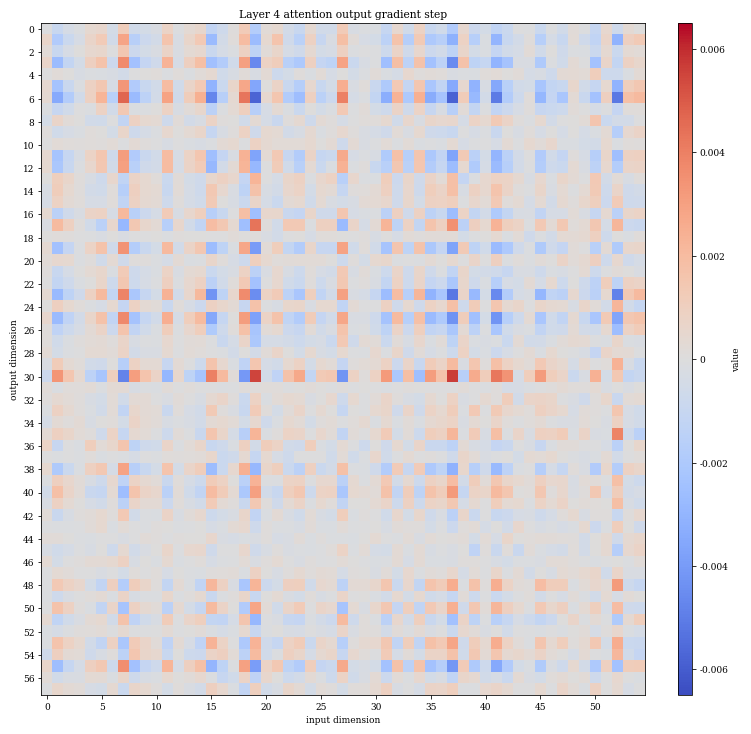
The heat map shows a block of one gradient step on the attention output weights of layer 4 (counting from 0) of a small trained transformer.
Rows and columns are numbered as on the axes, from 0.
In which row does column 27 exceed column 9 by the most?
6
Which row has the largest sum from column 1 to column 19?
30
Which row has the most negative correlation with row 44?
43
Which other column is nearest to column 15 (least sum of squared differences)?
41
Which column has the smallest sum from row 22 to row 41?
50
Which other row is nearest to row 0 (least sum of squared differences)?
2
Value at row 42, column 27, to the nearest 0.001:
0.001
